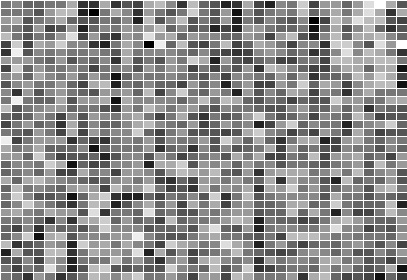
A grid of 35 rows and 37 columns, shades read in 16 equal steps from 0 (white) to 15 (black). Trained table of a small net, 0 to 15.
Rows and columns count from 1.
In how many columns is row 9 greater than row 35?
15
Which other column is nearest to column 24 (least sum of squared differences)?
4
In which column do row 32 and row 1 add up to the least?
35
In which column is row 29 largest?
24
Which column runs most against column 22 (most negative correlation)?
34
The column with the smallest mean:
33
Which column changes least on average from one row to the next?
12
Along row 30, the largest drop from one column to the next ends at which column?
5
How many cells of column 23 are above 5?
28
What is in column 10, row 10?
8
